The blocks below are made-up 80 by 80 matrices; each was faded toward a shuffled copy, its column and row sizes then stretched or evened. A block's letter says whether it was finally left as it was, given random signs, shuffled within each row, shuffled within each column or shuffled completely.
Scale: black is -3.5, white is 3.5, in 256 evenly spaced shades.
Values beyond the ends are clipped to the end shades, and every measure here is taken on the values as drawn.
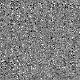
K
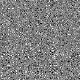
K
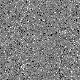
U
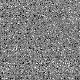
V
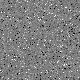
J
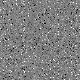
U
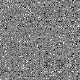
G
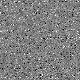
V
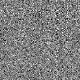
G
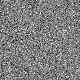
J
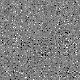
G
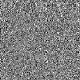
G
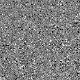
K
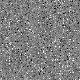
U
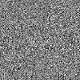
G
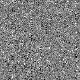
U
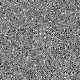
V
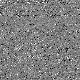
V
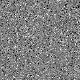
U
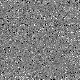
V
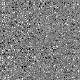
G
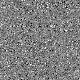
V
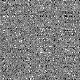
G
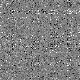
G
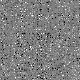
K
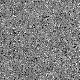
U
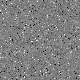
J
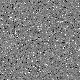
J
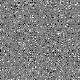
G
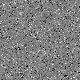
J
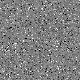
V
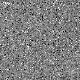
K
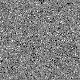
V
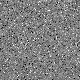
J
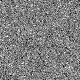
J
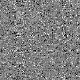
G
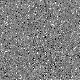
U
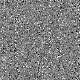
U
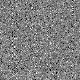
U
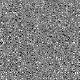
G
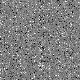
U
